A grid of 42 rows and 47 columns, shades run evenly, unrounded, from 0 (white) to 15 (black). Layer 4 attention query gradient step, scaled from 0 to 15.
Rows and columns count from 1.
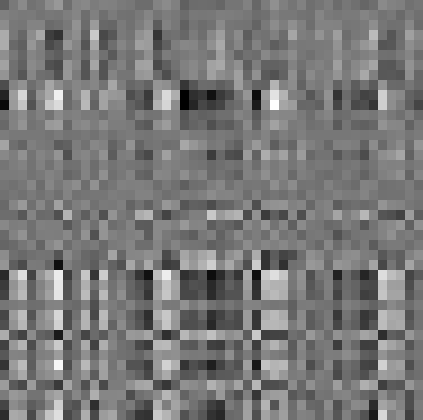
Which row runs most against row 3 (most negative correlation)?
31
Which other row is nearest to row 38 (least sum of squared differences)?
13
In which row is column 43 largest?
34
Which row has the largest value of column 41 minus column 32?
28
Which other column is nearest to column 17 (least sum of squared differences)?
38
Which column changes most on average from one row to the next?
7
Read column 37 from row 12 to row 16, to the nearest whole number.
7 8 8 9 8
